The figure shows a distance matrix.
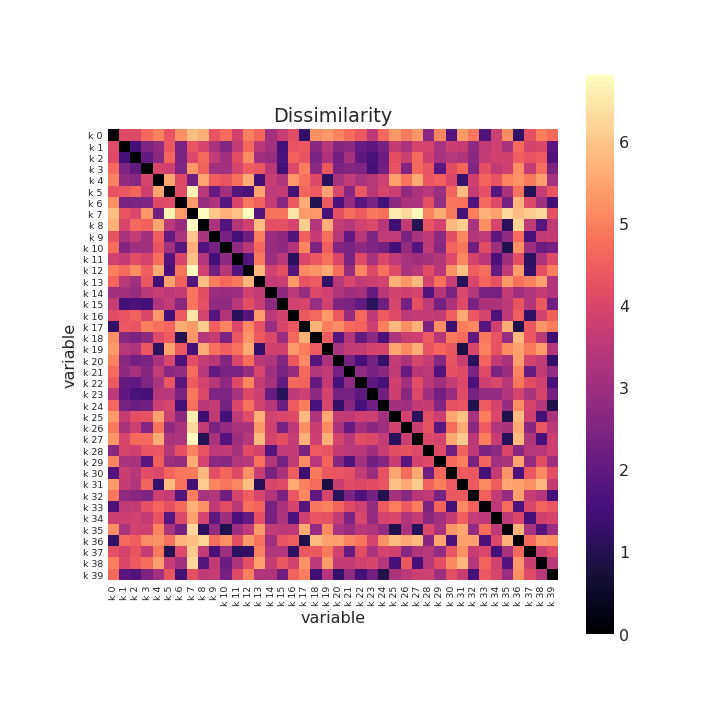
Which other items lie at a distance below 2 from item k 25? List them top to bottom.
k 8, k 10, k 27, k 35, k 38
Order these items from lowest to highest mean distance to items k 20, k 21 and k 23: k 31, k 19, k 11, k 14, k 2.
k 2, k 14, k 11, k 19, k 31
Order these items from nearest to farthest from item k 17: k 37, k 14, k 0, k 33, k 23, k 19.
k 0, k 33, k 14, k 23, k 37, k 19
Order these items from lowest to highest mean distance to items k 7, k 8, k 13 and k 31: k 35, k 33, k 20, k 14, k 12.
k 20, k 14, k 35, k 33, k 12
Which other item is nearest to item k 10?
k 35
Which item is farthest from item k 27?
k 7
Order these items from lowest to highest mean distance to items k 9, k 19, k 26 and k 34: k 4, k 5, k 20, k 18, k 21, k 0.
k 21, k 5, k 20, k 4, k 18, k 0
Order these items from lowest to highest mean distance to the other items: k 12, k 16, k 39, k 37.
k 39, k 37, k 16, k 12
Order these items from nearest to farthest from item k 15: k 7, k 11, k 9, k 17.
k 9, k 11, k 17, k 7
